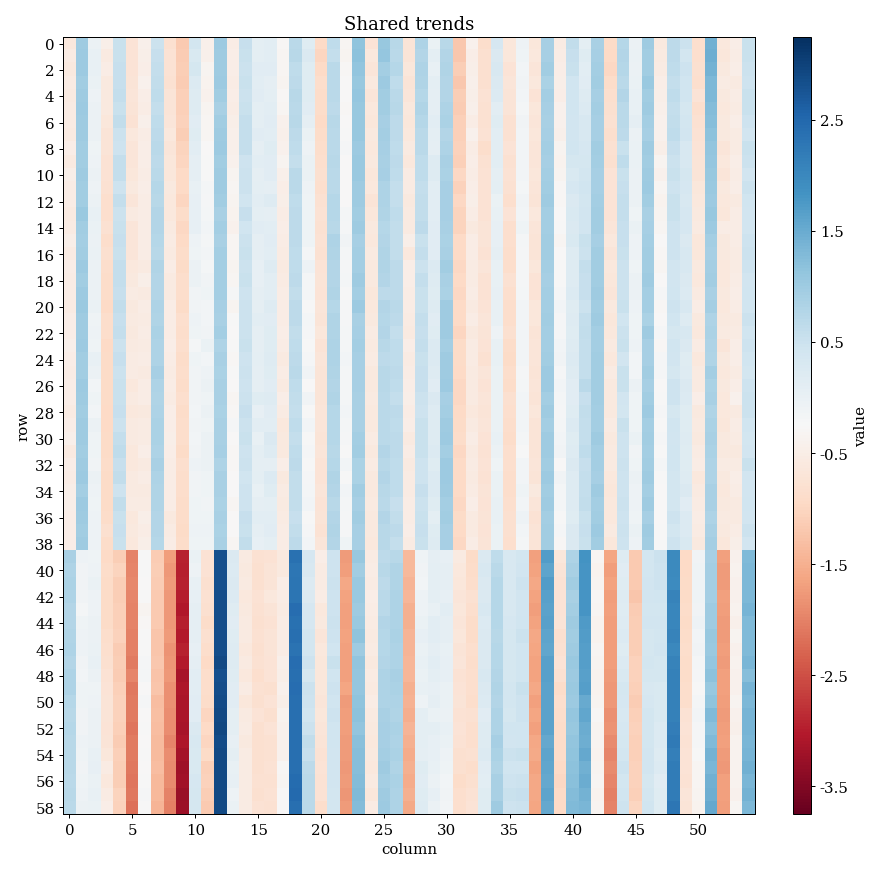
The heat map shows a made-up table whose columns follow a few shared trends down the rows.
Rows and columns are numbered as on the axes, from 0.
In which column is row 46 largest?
12
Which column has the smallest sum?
9
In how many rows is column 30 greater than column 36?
39
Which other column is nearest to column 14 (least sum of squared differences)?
49
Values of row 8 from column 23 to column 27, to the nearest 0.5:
1 -0.5 1 0.5 -0.5
